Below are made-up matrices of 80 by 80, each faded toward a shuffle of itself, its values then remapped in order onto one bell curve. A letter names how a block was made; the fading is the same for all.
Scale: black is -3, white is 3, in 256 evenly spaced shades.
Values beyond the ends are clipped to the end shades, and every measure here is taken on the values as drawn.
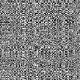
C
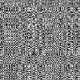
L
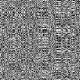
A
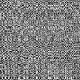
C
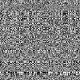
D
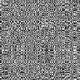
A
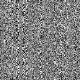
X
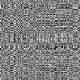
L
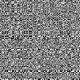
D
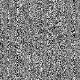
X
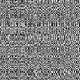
L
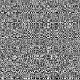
C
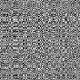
L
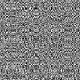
A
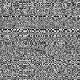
D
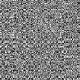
C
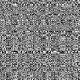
C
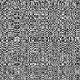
A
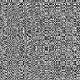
A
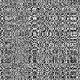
A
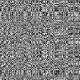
L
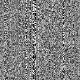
X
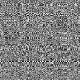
D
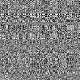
C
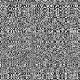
C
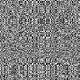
A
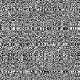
C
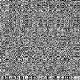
D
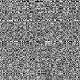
D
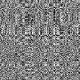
A
